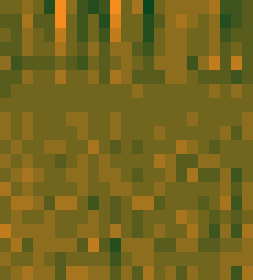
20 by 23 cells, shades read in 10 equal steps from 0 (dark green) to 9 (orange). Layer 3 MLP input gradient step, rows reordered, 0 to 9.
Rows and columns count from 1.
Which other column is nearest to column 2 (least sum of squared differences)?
4
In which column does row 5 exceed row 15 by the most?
22
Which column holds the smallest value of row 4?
14
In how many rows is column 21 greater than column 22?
8
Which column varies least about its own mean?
12
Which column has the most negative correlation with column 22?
3
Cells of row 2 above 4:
7
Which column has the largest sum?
6
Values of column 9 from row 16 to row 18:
5 5 7
